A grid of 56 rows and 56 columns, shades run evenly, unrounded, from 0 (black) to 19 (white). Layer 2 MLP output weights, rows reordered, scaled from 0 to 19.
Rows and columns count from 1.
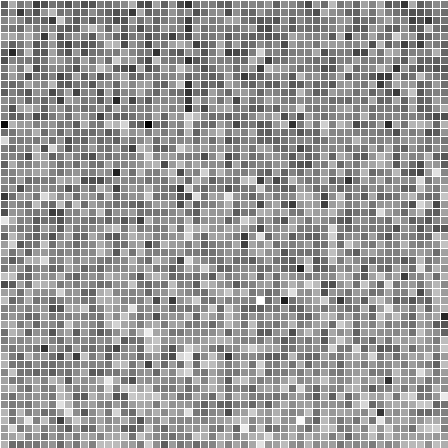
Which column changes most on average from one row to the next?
15
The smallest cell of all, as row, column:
16, 19
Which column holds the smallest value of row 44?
6
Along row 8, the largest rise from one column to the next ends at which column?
20
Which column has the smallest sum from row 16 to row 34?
37
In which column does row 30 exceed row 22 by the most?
33
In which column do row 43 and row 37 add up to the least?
41
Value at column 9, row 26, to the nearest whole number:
8
